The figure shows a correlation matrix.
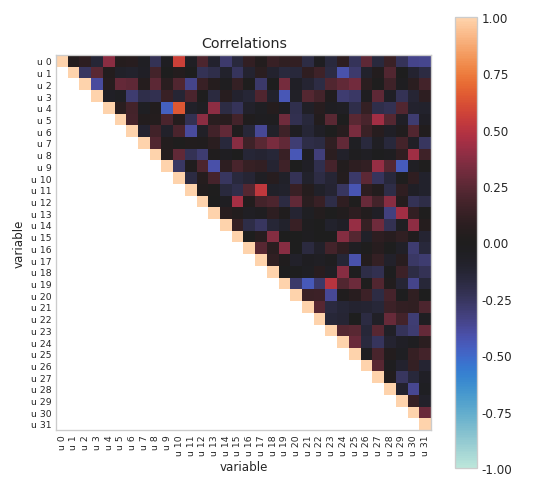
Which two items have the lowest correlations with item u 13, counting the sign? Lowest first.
u 9, u 28
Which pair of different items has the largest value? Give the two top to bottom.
u 4, u 10
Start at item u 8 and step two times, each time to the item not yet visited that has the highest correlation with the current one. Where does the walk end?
u 14
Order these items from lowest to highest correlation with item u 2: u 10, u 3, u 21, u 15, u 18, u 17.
u 3, u 17, u 21, u 18, u 15, u 10
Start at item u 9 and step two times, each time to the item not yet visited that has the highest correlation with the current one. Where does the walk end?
u 5
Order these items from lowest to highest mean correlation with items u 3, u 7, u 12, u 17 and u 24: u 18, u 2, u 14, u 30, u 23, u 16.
u 30, u 14, u 2, u 23, u 16, u 18
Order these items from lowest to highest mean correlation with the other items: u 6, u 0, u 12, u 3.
u 3, u 0, u 6, u 12
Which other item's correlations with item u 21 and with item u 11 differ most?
u 17
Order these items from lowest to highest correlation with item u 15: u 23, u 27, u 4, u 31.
u 4, u 31, u 23, u 27
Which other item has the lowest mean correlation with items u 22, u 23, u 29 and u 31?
u 0
